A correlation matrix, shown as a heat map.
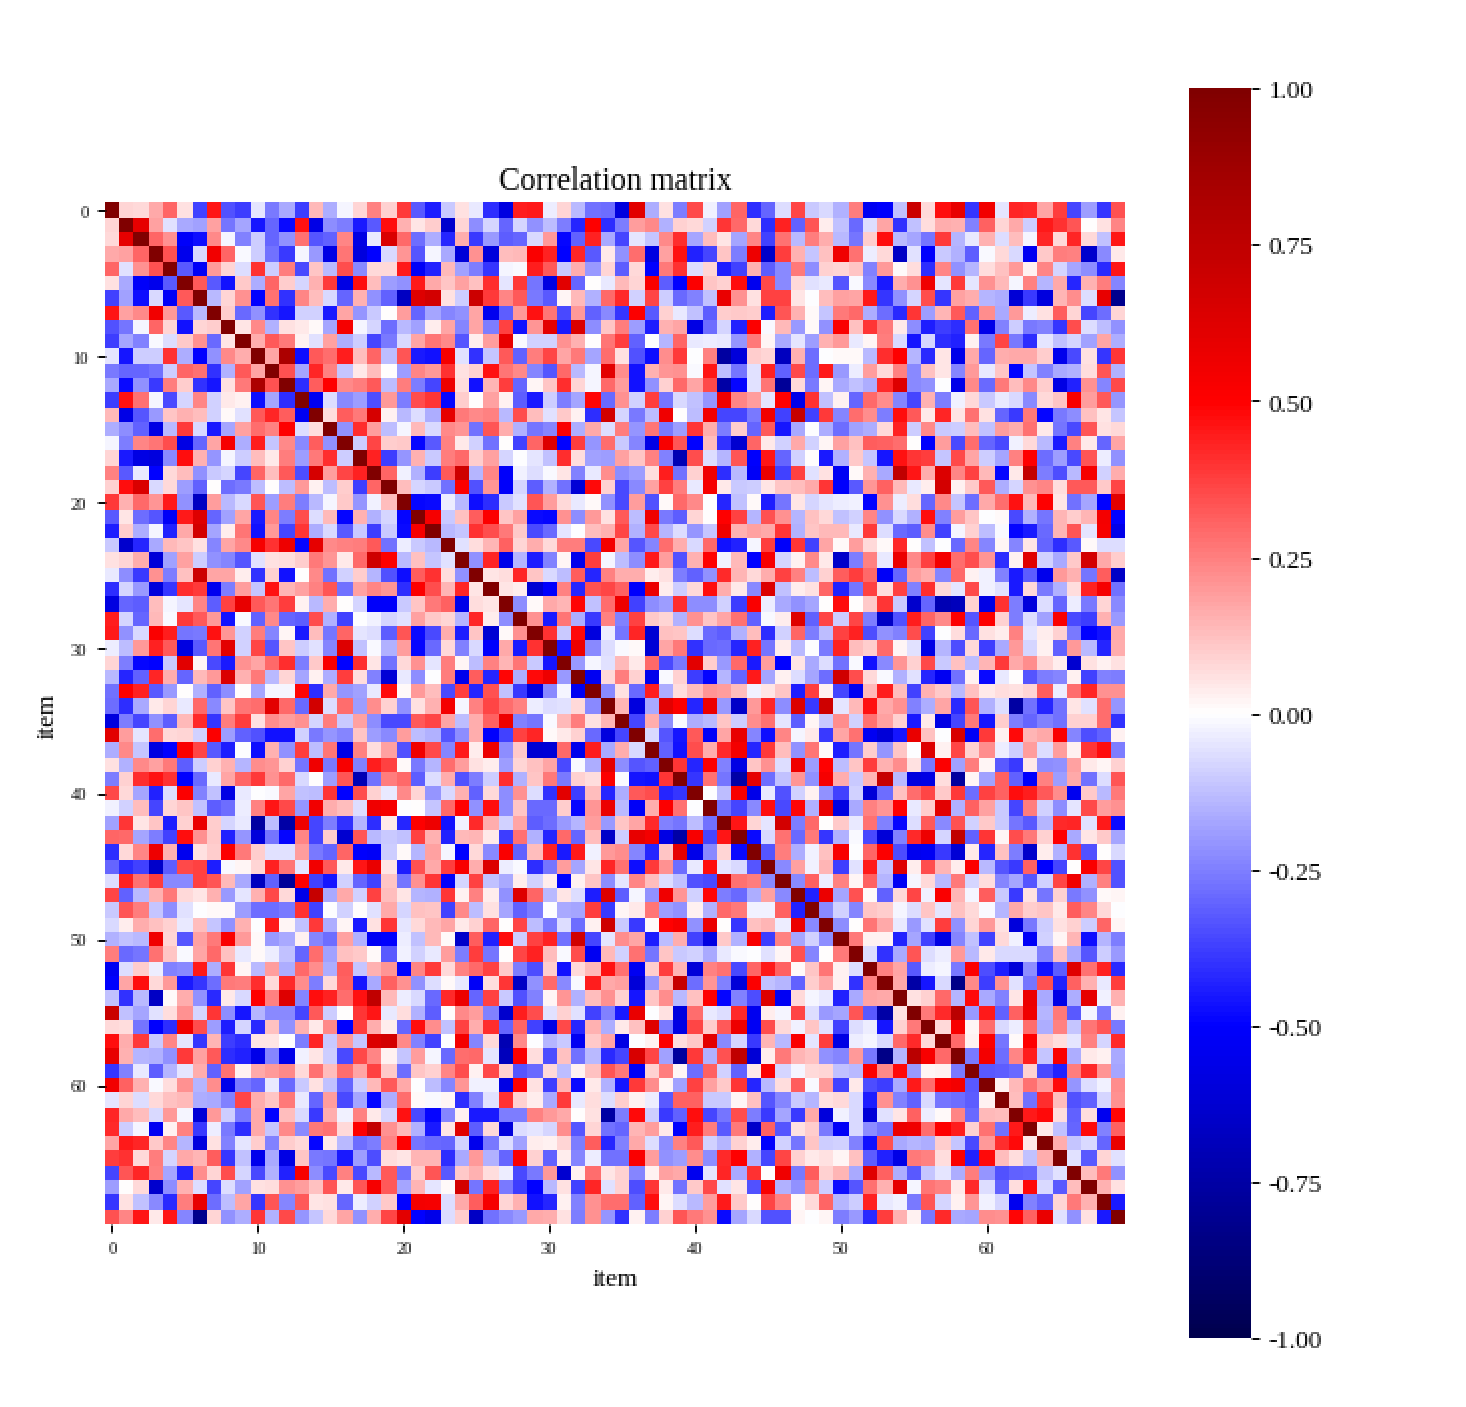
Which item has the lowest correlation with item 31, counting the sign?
66
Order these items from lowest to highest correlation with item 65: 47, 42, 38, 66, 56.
38, 66, 47, 56, 42
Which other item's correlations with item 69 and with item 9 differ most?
6
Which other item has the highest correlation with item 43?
58
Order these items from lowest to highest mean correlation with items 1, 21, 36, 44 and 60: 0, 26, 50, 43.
26, 50, 0, 43
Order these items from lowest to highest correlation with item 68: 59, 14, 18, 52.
18, 14, 59, 52
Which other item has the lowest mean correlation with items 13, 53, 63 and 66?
28
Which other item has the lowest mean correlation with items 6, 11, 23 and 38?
62
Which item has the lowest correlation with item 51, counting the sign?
33
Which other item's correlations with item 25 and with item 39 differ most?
53
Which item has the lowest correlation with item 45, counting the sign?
3
